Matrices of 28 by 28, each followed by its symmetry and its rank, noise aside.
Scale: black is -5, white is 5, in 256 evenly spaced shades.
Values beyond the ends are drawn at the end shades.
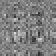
no symmetry, rank four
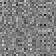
no symmetry, rank four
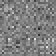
no symmetry, rank five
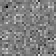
symmetric, rank five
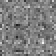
no symmetry, rank five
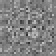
symmetric, rank four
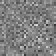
symmetric, rank five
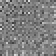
symmetric, rank four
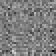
no symmetry, rank four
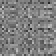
no symmetry, rank four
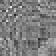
symmetric, rank five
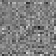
no symmetry, rank four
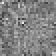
symmetric, rank five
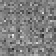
no symmetry, rank five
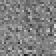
antisymmetric, rank six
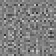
antisymmetric, rank four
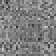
no symmetry, rank four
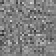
no symmetry, rank five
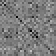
symmetric, rank six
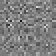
no symmetry, rank five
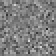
no symmetry, rank six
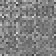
symmetric, rank four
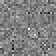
symmetric, rank six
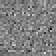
no symmetry, rank six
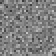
symmetric, rank six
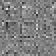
antisymmetric, rank four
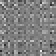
no symmetry, rank four
